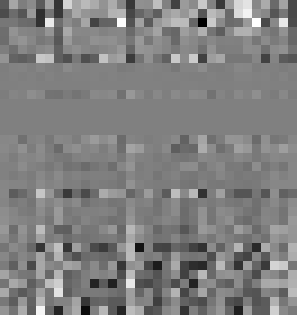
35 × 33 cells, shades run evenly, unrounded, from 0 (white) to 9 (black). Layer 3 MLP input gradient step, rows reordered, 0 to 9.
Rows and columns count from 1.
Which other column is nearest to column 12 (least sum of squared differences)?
22
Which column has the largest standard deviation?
23
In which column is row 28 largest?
16
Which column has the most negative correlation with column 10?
5
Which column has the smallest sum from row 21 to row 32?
15
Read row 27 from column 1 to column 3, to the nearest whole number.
4 5 4
